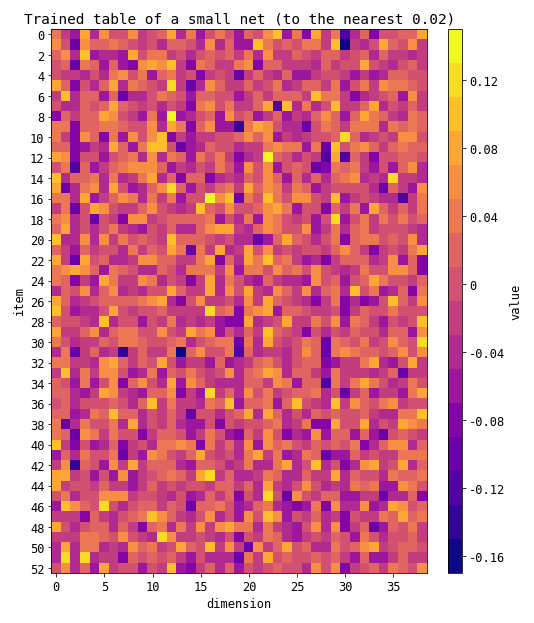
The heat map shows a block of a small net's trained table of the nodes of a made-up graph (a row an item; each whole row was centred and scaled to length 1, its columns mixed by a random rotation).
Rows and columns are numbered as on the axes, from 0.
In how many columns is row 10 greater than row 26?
18
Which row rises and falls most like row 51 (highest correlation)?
2
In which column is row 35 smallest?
30
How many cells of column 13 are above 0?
13
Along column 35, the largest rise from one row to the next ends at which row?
14
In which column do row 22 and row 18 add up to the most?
22
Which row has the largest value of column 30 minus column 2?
10
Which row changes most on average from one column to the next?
0
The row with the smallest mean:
4
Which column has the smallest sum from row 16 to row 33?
19
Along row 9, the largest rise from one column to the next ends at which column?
20
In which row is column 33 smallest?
48
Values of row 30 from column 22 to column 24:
0.08 0 -0.02
